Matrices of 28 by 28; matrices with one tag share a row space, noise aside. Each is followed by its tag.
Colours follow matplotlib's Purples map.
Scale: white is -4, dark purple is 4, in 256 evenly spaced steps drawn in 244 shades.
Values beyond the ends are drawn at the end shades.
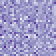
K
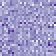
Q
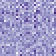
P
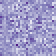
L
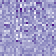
P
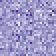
L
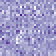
P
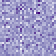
P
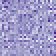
Q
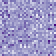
Q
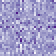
P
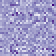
L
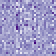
P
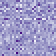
P
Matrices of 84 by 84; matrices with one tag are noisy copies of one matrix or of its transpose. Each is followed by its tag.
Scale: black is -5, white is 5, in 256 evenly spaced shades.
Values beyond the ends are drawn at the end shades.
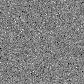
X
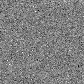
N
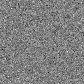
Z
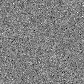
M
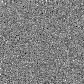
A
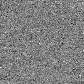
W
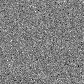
N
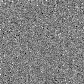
A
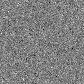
Z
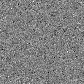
Z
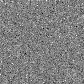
A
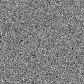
Z
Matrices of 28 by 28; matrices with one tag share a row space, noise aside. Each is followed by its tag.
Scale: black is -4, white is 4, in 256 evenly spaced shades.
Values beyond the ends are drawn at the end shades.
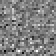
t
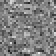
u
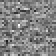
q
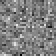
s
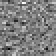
s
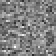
s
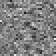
u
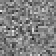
t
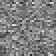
t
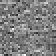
q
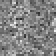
u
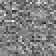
t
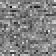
q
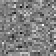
u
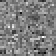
t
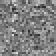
t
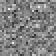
t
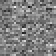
s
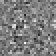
u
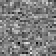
q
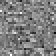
u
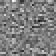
t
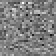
t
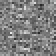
u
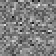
t
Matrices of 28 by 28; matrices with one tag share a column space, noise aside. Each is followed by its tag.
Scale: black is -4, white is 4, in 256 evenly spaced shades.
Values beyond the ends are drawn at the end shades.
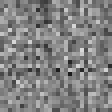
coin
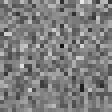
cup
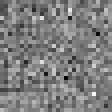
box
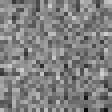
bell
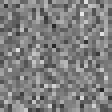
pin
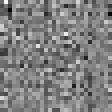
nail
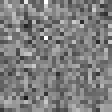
nail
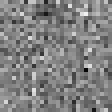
nail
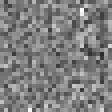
pin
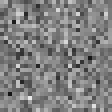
nail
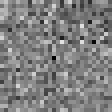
nail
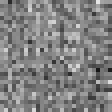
bell
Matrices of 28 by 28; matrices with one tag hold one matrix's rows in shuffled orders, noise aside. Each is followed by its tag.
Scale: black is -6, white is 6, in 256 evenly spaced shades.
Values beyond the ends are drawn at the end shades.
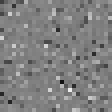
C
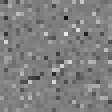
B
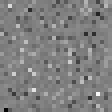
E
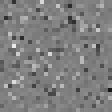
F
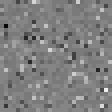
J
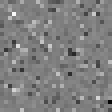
F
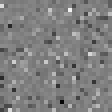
C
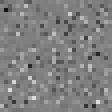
E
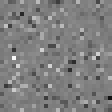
F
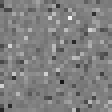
C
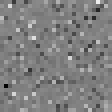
E
